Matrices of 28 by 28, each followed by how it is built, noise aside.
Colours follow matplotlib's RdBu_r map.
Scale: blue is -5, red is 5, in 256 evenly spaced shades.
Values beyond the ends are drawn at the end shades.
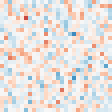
noise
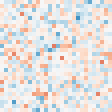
noise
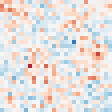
smooth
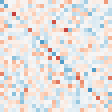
diagonal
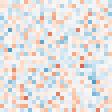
noise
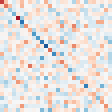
diagonal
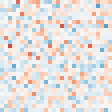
repeating columns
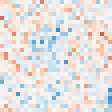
smooth
